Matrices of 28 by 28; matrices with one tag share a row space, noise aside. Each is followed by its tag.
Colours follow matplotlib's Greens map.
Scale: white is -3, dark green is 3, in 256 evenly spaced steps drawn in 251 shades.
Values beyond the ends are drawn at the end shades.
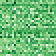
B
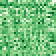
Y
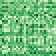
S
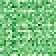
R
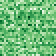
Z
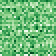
B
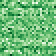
Z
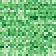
S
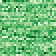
S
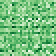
R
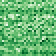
Z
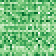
R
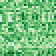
Z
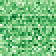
R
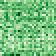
Z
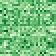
Y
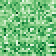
Y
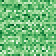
Z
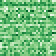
Y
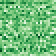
Y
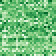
S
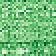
S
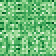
Z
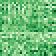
S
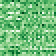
Z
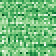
S
